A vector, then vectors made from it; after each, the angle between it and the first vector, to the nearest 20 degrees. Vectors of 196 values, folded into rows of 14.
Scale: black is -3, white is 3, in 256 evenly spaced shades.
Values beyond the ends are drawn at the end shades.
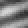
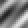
100 degrees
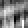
40 degrees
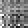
80 degrees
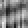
140 degrees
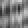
140 degrees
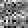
120 degrees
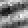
160 degrees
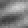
60 degrees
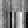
100 degrees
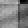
60 degrees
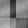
80 degrees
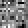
80 degrees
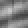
20 degrees
